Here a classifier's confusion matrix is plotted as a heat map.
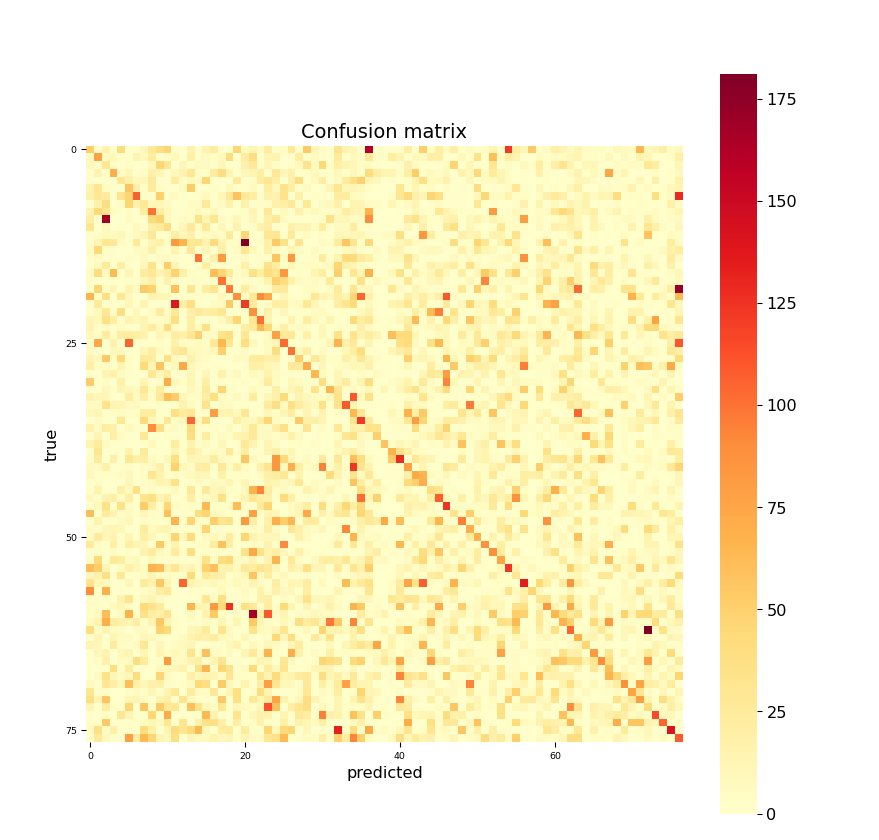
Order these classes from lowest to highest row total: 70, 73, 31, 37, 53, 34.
37, 70, 31, 53, 34, 73
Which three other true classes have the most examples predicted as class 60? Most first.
20, 44, 66
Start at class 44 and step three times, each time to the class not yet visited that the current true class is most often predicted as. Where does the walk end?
30
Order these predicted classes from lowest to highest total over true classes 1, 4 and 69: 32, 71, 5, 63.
63, 32, 5, 71
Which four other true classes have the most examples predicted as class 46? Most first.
19, 30, 29, 27
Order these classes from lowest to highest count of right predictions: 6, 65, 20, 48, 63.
63, 65, 48, 6, 20
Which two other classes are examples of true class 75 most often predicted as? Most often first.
32, 36
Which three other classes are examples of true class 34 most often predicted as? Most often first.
63, 16, 41
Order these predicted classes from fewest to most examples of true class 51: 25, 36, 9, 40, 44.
36, 44, 9, 40, 25
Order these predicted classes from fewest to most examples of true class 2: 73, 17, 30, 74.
74, 17, 73, 30
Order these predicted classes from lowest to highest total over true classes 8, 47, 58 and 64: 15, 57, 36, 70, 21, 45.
57, 70, 45, 15, 21, 36
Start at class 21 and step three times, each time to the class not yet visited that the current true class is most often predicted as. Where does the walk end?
13
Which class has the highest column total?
34
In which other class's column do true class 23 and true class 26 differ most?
22
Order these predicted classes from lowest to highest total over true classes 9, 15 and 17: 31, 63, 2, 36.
63, 31, 36, 2
